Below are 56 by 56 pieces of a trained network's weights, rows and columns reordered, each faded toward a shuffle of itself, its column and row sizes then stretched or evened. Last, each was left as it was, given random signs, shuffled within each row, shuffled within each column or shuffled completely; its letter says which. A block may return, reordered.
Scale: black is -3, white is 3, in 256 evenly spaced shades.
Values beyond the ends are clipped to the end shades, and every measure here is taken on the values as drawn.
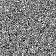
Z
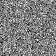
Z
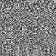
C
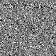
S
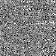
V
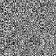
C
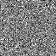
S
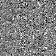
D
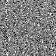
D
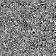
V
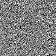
D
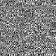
C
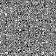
V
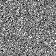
Z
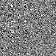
V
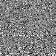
S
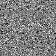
S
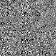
V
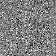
D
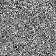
S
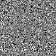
V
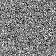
Z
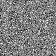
Z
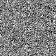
D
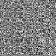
C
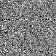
V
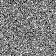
Z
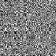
C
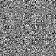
C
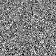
S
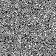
Z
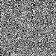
V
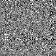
V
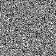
D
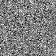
Z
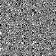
V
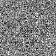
V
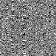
C
